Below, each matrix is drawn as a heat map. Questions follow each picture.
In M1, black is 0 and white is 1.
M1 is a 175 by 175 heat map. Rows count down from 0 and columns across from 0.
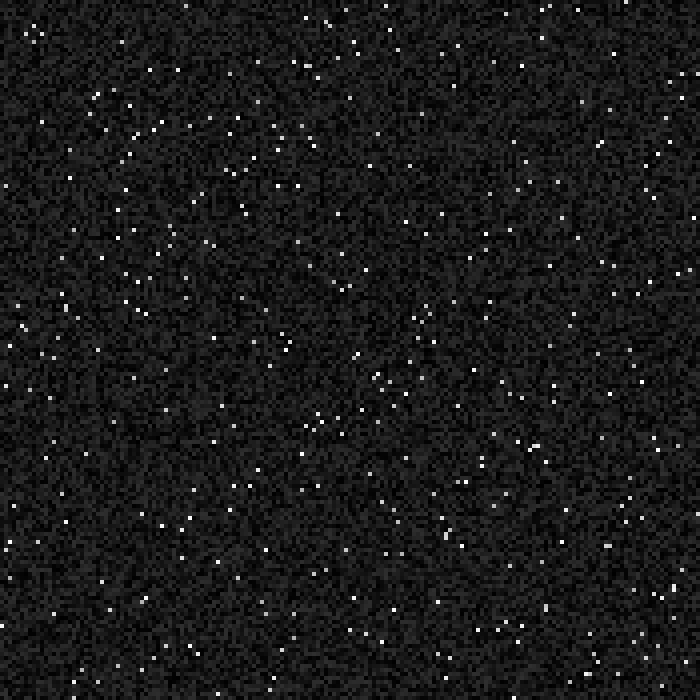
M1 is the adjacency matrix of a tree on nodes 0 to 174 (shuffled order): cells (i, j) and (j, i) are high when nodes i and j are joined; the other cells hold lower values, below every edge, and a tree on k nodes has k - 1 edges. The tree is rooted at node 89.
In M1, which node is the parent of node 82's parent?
8
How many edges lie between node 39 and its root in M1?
9
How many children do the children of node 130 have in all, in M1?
2
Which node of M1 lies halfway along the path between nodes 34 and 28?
94
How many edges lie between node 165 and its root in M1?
3
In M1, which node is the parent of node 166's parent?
59
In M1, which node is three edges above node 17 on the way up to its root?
46
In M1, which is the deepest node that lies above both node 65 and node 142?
18
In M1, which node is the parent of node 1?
137
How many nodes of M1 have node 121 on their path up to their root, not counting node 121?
4
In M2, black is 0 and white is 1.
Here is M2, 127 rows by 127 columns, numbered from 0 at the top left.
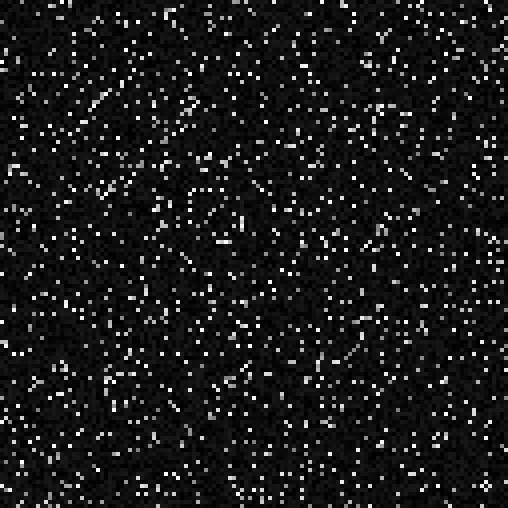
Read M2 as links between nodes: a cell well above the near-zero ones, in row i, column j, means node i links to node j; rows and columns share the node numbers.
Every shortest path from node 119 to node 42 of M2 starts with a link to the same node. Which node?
node 95
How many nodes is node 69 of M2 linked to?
4
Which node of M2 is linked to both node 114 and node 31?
node 12
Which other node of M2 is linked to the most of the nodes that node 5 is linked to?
node 38
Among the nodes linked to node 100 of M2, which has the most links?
node 18
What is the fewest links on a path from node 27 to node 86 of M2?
3
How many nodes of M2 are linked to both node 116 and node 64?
1
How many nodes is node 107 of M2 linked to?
5
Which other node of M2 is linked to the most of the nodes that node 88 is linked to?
node 41
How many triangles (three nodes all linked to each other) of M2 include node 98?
2
